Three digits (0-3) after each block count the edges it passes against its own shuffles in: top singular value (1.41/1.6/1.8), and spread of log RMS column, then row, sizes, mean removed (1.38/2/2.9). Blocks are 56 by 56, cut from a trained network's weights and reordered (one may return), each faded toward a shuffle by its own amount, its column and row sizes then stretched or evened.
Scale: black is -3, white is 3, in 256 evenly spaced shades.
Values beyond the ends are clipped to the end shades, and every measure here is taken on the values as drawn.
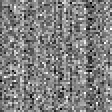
2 1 0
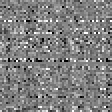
0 0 3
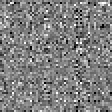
3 2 2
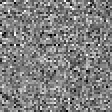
2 1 1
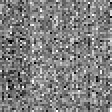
1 2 1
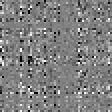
1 3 3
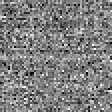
0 1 0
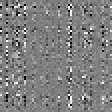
3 3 2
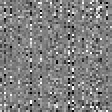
1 3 1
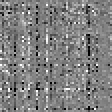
3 3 2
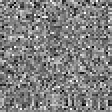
3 0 2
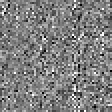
2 2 1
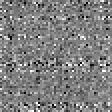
0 1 3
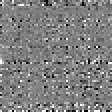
0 2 3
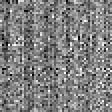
3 0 2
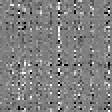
1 3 2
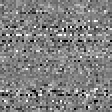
0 0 3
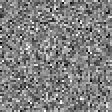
0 1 0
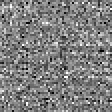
0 1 1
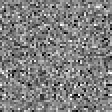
0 0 2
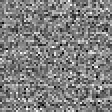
0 0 0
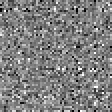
0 1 2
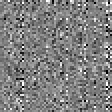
3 3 1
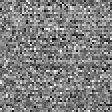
1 0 0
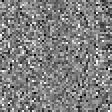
0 2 0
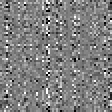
3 3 1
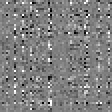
0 3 2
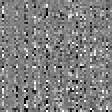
0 3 2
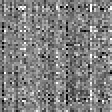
3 2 2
